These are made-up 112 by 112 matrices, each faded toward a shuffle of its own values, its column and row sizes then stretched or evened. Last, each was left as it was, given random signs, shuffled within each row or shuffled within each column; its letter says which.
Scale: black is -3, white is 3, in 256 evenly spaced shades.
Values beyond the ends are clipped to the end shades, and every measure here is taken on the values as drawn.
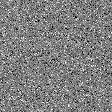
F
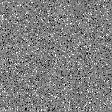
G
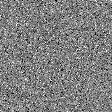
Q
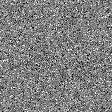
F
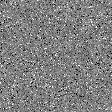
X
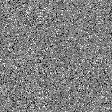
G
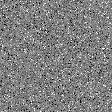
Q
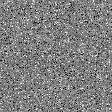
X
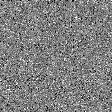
F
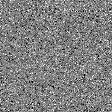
X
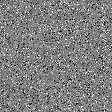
Q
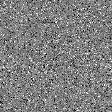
G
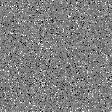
G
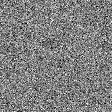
F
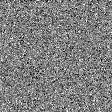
F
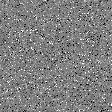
F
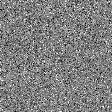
Q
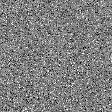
X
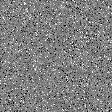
Q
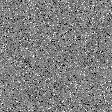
F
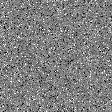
Q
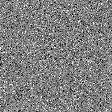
Q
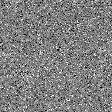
F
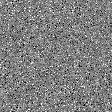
F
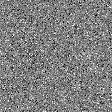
G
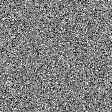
X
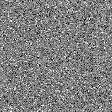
Q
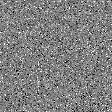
X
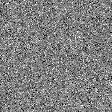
X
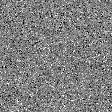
F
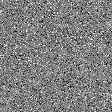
F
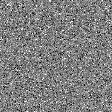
X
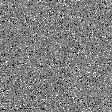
F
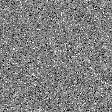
X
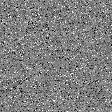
F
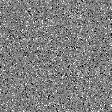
G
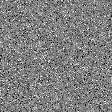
F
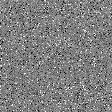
X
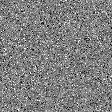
F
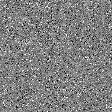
X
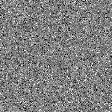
G
